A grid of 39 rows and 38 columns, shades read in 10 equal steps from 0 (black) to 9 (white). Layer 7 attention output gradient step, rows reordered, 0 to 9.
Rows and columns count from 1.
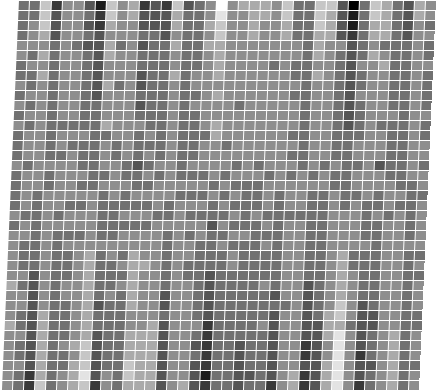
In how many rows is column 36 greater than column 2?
13
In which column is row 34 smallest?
19
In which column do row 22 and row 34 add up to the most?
31
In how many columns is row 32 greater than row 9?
13
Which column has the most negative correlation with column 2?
1
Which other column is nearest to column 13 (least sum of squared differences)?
36
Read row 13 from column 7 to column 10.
4 4 6 5
